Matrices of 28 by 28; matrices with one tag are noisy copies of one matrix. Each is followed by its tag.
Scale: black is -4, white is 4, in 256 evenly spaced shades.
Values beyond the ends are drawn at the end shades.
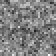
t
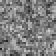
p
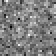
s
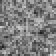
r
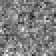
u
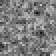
r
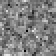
u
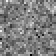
s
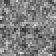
t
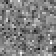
t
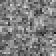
r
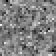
t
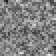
t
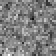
u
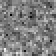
u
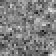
r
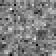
r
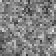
p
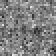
t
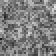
s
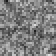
t
